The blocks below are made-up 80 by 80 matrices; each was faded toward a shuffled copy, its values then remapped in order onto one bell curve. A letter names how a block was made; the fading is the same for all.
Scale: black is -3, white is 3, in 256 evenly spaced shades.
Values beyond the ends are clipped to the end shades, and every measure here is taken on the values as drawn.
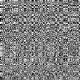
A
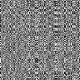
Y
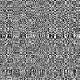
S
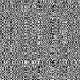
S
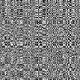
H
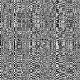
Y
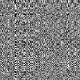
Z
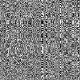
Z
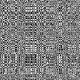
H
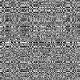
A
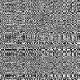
A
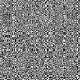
Z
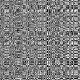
H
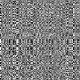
Y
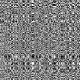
S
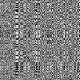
Y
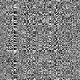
Z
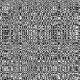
S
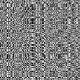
Y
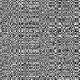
H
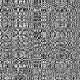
S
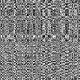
S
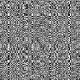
Y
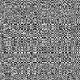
A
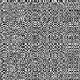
S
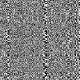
Z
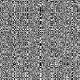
Z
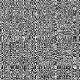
Z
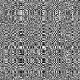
H
